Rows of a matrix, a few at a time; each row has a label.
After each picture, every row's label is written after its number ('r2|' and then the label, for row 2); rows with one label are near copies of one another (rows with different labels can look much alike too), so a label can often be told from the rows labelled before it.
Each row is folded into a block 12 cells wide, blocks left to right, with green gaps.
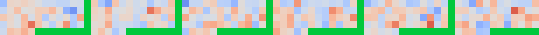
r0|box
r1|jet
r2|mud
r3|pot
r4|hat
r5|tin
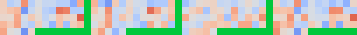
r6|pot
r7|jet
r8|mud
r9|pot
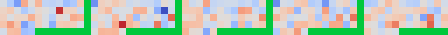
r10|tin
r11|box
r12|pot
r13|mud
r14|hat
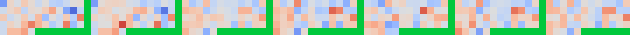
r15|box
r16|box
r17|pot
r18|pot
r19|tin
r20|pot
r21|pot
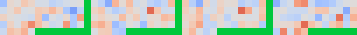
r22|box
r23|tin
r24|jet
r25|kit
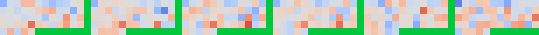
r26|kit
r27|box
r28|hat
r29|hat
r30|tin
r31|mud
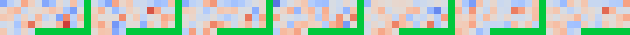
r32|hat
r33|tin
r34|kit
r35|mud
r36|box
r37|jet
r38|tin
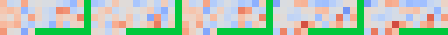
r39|pot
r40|hat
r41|pot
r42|kit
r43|kit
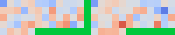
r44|mud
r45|box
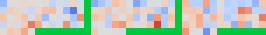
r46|box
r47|hat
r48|pot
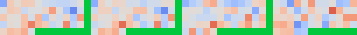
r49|box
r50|box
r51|kit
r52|tin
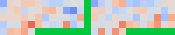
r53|box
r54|kit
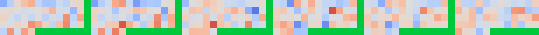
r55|kit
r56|kit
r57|box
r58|tin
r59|tin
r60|pot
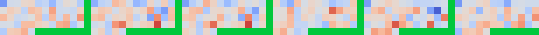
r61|mud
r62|hat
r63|hat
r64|jet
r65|box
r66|mud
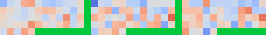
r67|kit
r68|mud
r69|pot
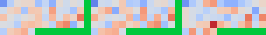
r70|mud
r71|mud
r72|kit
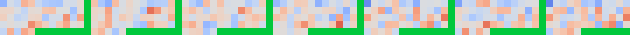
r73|kit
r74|jet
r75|tin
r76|hat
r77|mud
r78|kit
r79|mud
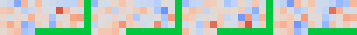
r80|tin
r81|box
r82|hat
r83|tin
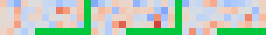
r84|jet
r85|hat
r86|kit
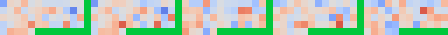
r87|box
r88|box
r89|pot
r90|hat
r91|tin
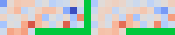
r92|box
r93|box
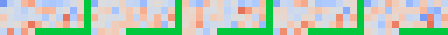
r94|kit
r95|mud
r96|jet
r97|kit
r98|hat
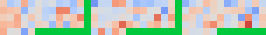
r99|pot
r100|kit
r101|hat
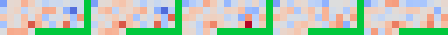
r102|box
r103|box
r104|hat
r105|mud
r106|kit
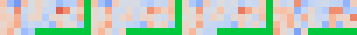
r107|jet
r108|jet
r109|jet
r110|pot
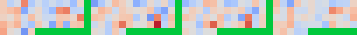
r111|pot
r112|hat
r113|hat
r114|jet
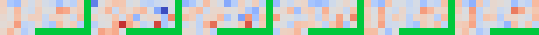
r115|jet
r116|box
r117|hat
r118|mud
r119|jet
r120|jet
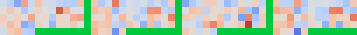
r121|tin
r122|pot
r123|hat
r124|pot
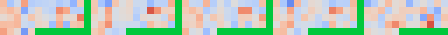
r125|pot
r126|jet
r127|pot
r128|jet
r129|hat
